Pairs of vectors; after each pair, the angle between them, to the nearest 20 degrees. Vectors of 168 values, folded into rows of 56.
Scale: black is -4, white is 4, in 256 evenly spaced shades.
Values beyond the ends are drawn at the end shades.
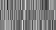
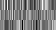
140 degrees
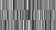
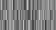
20 degrees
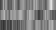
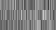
80 degrees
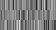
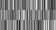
160 degrees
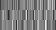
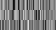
100 degrees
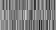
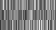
160 degrees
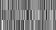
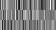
80 degrees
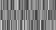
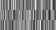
80 degrees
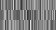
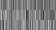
100 degrees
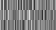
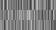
40 degrees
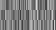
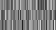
40 degrees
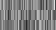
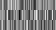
100 degrees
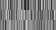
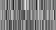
140 degrees
